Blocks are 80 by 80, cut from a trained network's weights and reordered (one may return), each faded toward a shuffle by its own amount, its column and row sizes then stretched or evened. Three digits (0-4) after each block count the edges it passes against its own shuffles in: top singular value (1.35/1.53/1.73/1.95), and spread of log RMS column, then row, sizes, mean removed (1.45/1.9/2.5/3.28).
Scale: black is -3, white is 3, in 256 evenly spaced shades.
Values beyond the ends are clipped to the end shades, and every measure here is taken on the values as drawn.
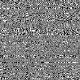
3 1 4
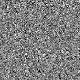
1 1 1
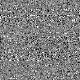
0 1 3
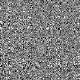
2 3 2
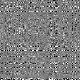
3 3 4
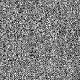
2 0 1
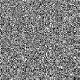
4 2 1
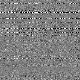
4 0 4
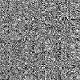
4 2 1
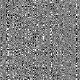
2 4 2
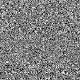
1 0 2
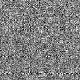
4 0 2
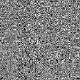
3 3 2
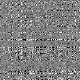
3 3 4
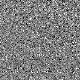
1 2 2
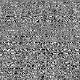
2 0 4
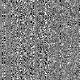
3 4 0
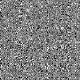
2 3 2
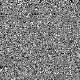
0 1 3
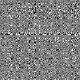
2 3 4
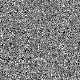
1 2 1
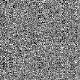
4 2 1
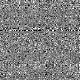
3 2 3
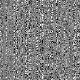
3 4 0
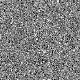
0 1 0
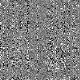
0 4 3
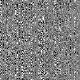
2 4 1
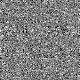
1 1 2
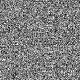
3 0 0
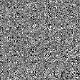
0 3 2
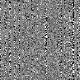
1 4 0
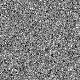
0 0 1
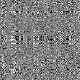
4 3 3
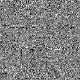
1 1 3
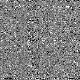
0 2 2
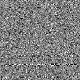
4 0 2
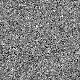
0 0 0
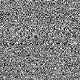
2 0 3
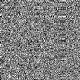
4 0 1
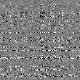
2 2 4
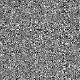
0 2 2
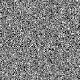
3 1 1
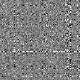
4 3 3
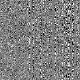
0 4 1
